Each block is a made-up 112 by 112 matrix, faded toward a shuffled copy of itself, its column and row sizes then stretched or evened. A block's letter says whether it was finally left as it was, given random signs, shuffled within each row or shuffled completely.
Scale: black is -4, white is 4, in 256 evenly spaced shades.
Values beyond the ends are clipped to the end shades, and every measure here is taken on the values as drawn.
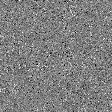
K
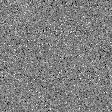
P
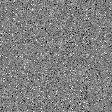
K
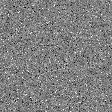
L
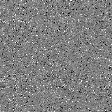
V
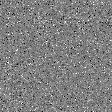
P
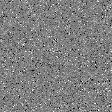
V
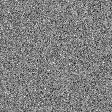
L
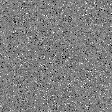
K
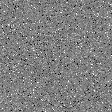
L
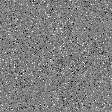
K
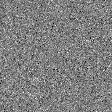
P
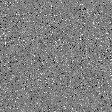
K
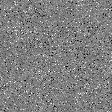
P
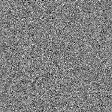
V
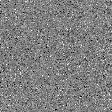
V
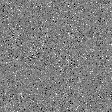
K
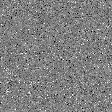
P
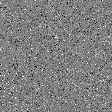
P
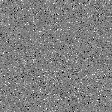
V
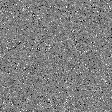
P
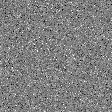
L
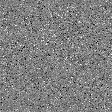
P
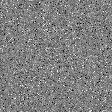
P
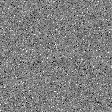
P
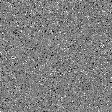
P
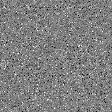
K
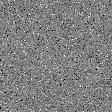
L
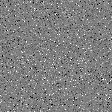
P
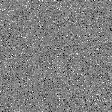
V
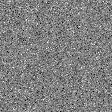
L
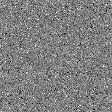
K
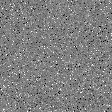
L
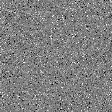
V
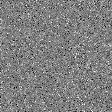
K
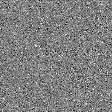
K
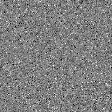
V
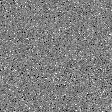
P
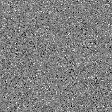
V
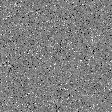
L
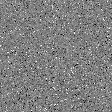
L
